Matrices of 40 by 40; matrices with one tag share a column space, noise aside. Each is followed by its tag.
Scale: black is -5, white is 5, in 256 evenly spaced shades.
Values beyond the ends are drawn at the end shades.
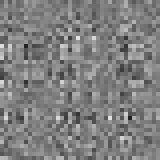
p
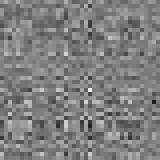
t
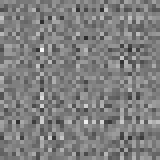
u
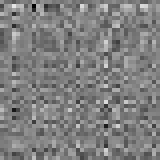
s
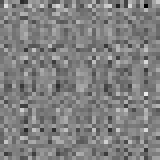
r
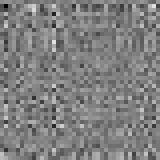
s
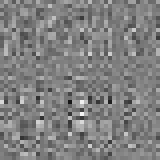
t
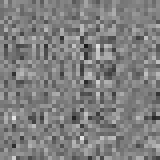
p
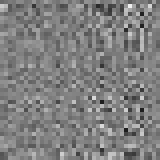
s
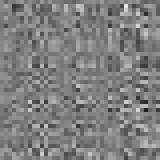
s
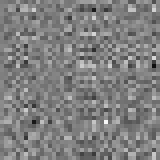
u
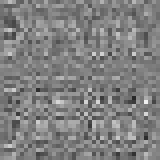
t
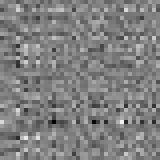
u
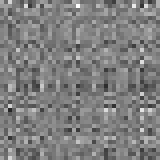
r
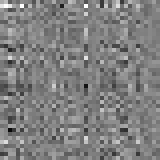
r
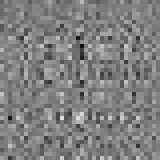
p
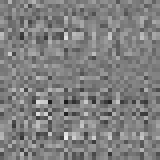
t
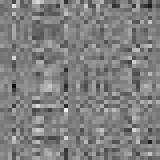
r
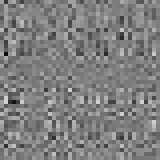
t
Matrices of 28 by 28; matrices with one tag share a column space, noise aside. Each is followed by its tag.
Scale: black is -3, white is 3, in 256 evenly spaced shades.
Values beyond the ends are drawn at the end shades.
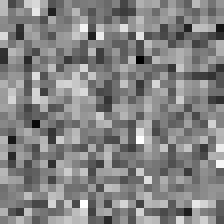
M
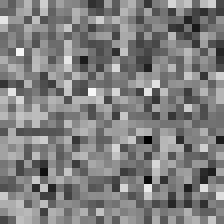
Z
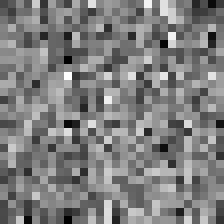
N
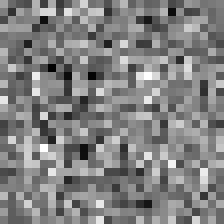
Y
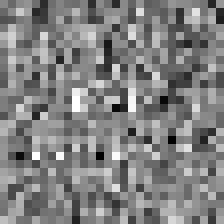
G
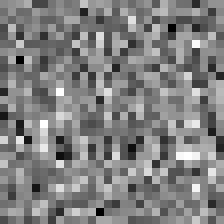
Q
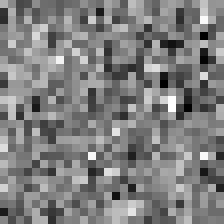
G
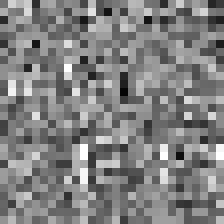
Y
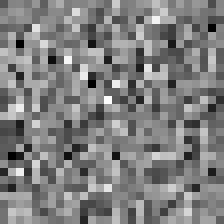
G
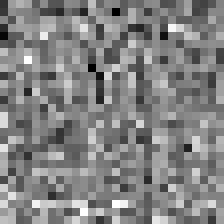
M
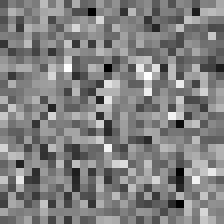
Y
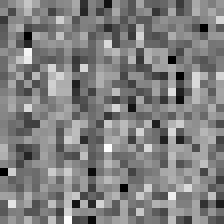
M
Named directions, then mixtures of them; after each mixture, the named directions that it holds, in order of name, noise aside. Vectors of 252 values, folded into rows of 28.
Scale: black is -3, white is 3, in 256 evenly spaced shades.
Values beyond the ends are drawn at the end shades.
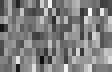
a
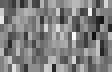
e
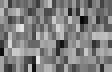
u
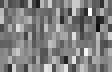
a, e, u.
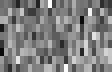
a, u.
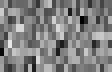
u.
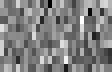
a, u.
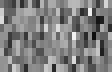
e.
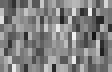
e.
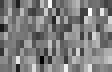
a.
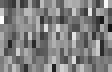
e.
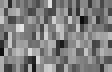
u.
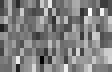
a.
